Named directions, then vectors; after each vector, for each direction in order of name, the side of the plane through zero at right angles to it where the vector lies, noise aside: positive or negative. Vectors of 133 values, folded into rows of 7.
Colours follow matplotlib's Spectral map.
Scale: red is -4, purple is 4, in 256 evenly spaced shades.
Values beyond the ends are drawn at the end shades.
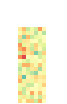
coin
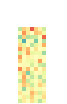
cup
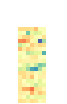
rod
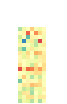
negative, positive, negative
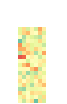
positive, positive, negative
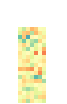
negative, positive, negative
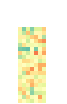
negative, negative, negative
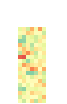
positive, positive, negative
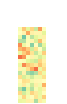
positive, positive, negative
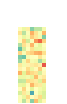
negative, negative, negative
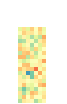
positive, positive, negative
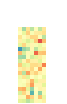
negative, negative, negative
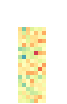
negative, negative, negative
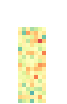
negative, negative, negative
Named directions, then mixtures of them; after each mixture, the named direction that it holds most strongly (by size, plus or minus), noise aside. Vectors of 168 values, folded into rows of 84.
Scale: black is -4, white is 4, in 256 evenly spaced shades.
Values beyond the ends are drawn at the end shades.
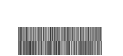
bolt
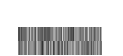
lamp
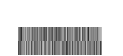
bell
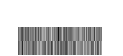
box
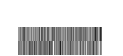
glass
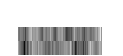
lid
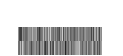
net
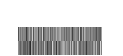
bolt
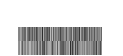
bolt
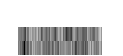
lid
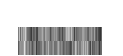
lid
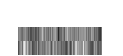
lid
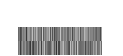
bolt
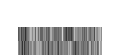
lid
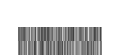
lamp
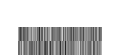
net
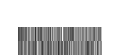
lamp
